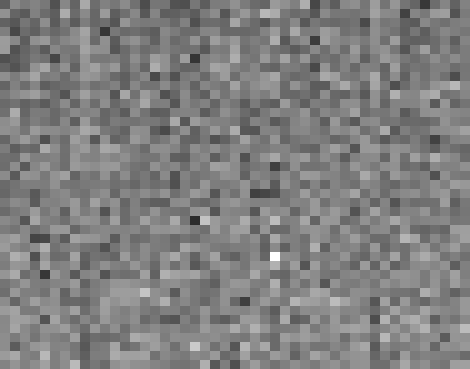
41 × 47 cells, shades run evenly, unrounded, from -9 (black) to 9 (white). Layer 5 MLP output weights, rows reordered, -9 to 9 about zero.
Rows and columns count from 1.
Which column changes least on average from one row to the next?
6
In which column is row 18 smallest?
25
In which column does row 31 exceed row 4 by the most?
2
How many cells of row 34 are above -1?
37
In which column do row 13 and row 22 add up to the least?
26
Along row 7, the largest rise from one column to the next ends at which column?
21
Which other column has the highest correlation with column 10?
23
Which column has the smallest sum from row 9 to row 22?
18
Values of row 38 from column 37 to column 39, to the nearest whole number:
0 -1 4
